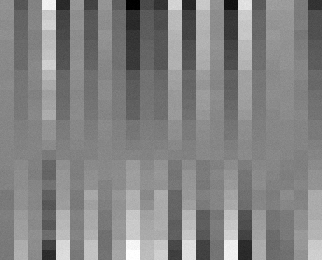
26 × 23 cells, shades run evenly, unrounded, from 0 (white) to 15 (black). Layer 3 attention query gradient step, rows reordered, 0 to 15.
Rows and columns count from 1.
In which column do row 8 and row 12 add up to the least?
4
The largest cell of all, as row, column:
1, 10
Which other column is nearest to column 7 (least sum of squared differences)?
23
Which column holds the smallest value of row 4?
18
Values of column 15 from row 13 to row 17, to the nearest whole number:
7 7 7 7 8
